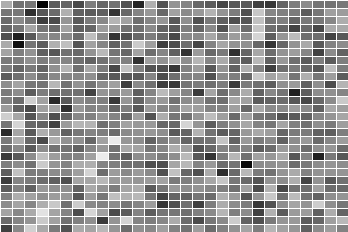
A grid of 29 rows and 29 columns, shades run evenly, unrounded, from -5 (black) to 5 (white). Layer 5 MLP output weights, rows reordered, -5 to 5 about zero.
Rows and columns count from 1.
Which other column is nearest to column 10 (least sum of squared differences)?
2
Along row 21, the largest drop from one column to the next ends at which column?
21
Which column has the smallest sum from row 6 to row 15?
23
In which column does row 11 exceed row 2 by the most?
10
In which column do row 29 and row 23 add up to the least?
1
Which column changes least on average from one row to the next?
16
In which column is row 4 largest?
22
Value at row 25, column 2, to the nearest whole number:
2
